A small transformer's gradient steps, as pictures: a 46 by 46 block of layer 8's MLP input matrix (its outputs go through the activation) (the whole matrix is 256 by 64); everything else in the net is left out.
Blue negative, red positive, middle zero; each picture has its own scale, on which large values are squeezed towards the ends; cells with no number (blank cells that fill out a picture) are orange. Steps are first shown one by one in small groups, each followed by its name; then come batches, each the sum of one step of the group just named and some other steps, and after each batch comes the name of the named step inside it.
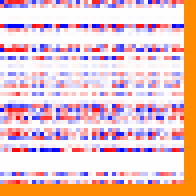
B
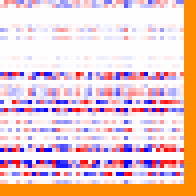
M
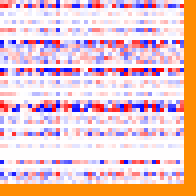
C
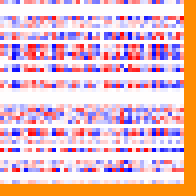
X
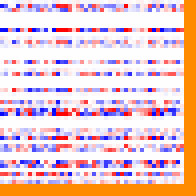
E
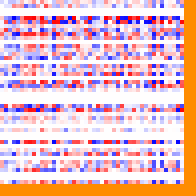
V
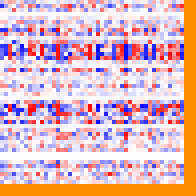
E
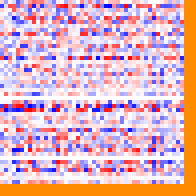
V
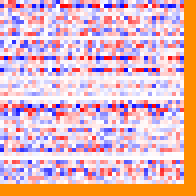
C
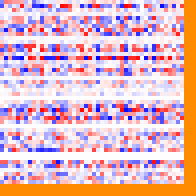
B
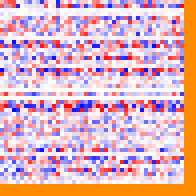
C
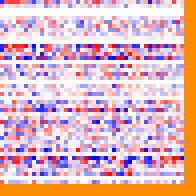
M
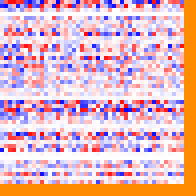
M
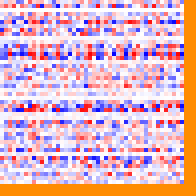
M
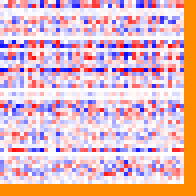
C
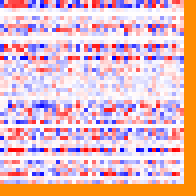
E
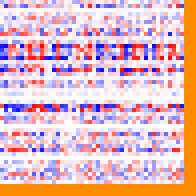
V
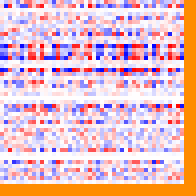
X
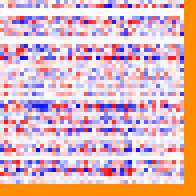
M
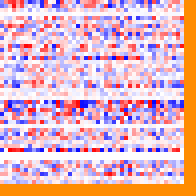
X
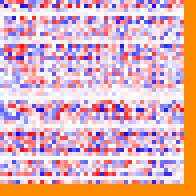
V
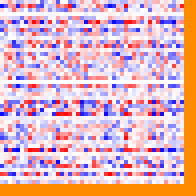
E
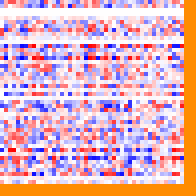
M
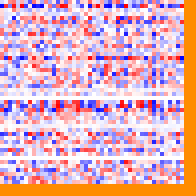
V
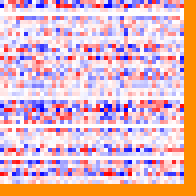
M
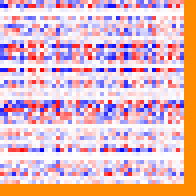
B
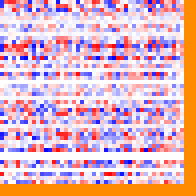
M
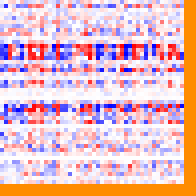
V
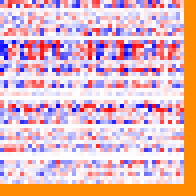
C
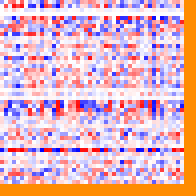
V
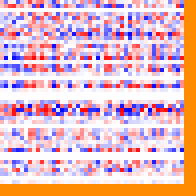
X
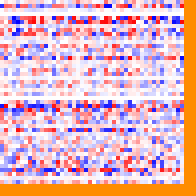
V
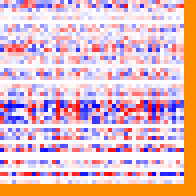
M
